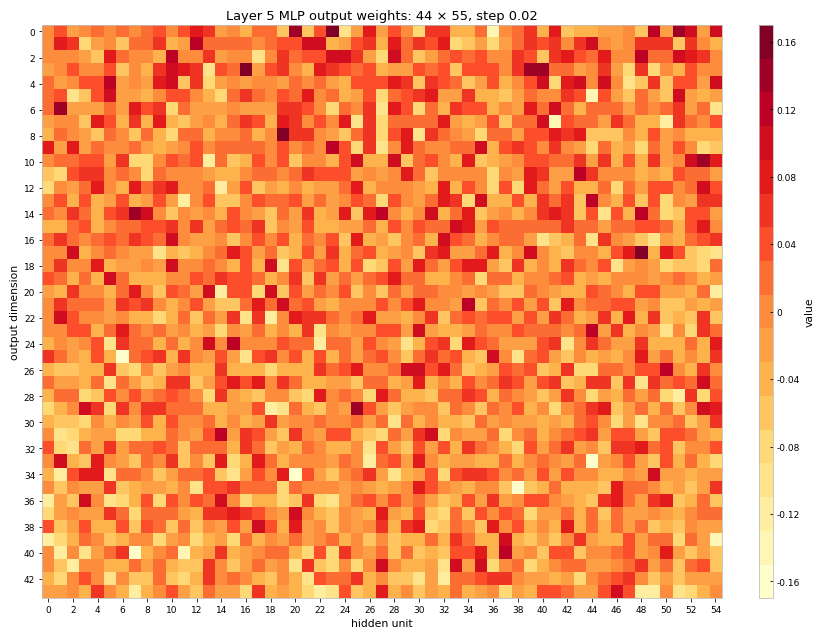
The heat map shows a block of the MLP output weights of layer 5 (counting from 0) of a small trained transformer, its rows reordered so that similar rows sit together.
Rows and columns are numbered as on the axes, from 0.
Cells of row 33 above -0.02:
29
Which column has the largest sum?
42
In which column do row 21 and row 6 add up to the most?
1
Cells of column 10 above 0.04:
9
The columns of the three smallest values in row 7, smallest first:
41, 50, 25
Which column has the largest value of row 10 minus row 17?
53
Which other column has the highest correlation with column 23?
51
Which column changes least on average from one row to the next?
47
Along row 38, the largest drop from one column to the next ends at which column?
31
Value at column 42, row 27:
-0.06
